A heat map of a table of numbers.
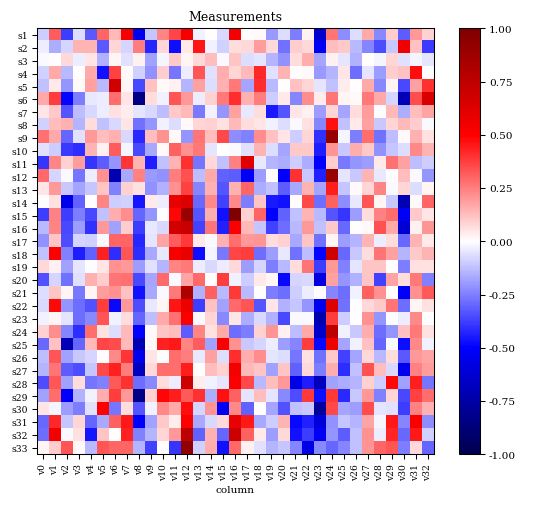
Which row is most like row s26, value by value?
s17
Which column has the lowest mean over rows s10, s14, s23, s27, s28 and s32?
v23
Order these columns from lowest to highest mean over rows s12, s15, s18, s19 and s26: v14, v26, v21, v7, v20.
v20, v26, v21, v14, v7
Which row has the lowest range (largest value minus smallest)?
s3
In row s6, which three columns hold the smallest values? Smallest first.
v8, v30, v2
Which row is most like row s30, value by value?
s23
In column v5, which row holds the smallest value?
s4
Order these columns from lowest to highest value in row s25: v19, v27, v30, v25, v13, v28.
v30, v28, v25, v19, v27, v13
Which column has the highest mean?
v12
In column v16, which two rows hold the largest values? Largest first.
s15, s32
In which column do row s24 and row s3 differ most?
v24
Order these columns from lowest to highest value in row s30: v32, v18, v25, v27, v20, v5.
v20, v25, v18, v32, v27, v5
